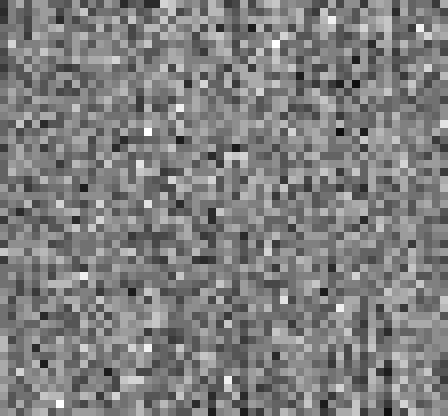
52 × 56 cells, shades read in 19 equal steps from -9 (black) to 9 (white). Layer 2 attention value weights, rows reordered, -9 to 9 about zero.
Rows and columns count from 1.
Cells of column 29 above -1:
33
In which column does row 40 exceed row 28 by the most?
27
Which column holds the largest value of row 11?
26
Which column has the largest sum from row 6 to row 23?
35
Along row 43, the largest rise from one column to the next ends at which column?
47
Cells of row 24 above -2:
34
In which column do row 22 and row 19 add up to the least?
56
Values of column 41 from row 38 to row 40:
3 -3 -2
